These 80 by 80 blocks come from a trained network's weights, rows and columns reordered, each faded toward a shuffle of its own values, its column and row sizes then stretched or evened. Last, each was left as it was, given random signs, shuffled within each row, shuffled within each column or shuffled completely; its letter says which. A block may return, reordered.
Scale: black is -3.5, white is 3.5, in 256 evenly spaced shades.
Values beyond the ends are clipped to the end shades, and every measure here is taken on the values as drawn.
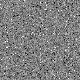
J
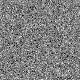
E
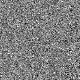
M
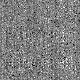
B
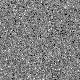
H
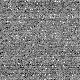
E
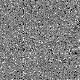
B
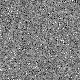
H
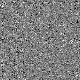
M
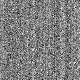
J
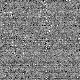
B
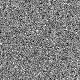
H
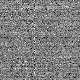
B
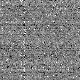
B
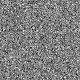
E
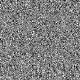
B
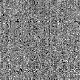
B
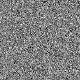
M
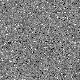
E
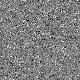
E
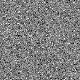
B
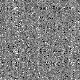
B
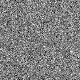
E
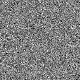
E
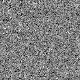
J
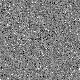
H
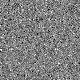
E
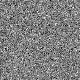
E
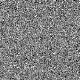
M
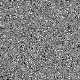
M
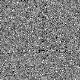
M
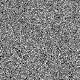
E
